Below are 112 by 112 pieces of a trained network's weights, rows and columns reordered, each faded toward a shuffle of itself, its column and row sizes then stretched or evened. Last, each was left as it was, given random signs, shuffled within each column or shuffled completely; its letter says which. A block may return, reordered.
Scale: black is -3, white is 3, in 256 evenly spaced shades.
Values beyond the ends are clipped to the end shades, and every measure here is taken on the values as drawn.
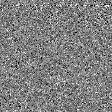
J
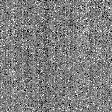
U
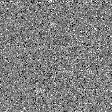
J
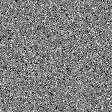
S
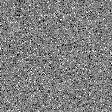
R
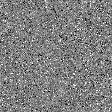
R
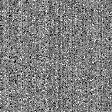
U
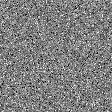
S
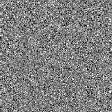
U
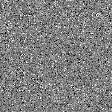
J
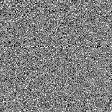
U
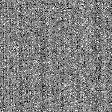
U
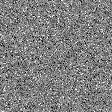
S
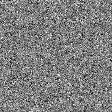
J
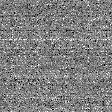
U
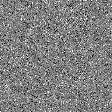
R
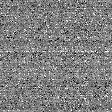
U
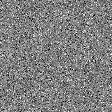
R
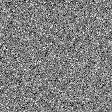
S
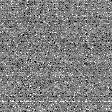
U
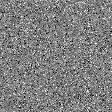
R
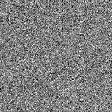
U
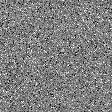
S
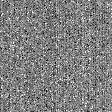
R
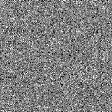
U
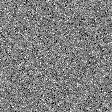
S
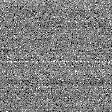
U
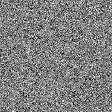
U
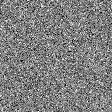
S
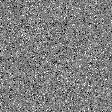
R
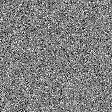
S
